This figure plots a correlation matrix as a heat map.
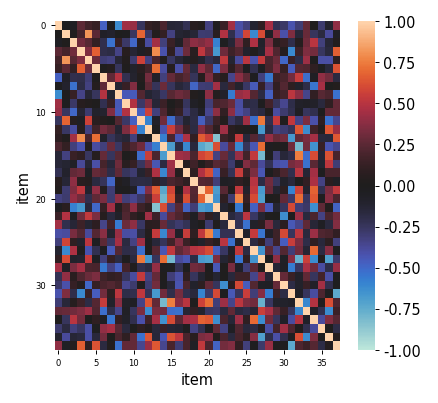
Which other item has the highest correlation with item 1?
4
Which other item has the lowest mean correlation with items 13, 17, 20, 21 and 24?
14
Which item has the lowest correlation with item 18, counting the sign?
7
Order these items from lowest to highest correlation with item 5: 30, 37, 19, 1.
30, 1, 19, 37
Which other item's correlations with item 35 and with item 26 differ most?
34
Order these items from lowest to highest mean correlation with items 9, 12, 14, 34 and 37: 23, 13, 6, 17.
6, 17, 13, 23
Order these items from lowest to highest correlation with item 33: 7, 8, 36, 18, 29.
36, 8, 7, 18, 29
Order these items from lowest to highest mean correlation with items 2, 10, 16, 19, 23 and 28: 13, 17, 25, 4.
25, 4, 17, 13
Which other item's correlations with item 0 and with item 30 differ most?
24
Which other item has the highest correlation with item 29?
11
